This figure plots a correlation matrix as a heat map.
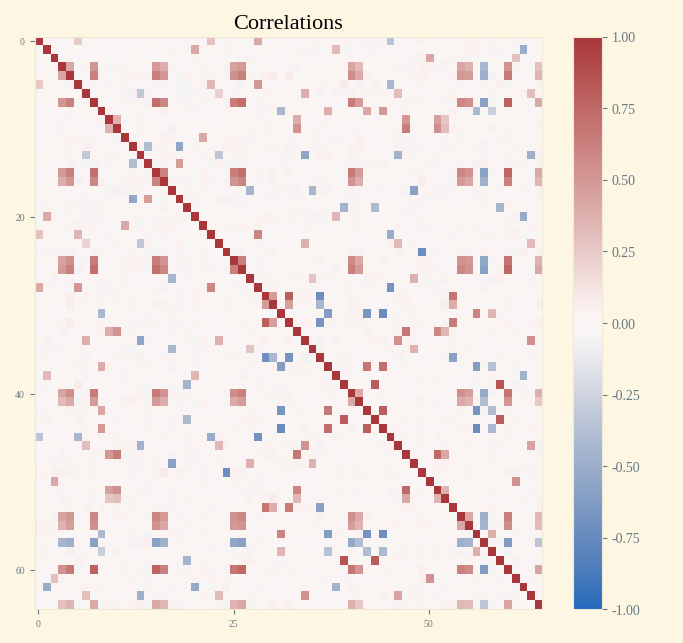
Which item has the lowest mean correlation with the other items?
57
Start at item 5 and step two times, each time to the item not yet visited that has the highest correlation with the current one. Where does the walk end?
22
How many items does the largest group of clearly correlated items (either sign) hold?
14
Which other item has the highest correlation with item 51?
47
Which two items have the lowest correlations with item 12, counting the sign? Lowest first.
18, 14
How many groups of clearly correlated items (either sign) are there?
13
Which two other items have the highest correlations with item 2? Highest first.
50, 61
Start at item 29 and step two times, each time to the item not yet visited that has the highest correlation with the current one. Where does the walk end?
53
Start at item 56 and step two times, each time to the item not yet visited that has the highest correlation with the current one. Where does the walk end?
58
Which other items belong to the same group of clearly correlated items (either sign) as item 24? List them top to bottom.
49
